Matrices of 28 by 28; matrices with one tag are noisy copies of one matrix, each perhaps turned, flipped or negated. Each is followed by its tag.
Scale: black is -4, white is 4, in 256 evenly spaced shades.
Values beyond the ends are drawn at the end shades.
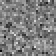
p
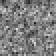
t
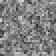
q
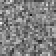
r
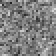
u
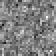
q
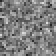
q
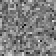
u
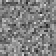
p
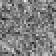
u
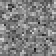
t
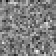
p
